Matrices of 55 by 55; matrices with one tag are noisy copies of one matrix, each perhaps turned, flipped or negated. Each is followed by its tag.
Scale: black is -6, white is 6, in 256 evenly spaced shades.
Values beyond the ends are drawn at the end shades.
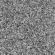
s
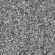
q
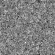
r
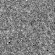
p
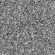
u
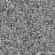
r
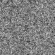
q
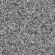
u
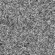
p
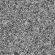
r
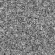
q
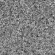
u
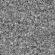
u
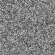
p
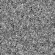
q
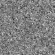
s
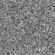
s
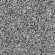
s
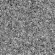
p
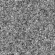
r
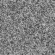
s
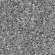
u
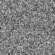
q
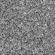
p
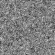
r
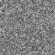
q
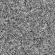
p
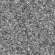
r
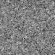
s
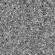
q
